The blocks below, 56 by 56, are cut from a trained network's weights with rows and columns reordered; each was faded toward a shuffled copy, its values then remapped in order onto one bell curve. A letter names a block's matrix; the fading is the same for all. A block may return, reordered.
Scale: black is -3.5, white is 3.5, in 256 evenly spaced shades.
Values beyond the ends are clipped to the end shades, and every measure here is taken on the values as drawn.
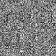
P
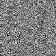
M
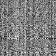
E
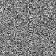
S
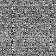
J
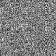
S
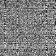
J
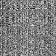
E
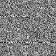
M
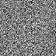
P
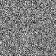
P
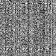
E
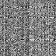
E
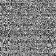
J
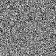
P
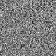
S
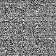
J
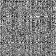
E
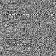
M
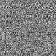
M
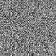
S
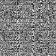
J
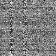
J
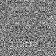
M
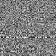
M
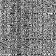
E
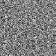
P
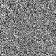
P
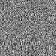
S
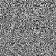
M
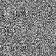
S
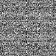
J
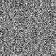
S
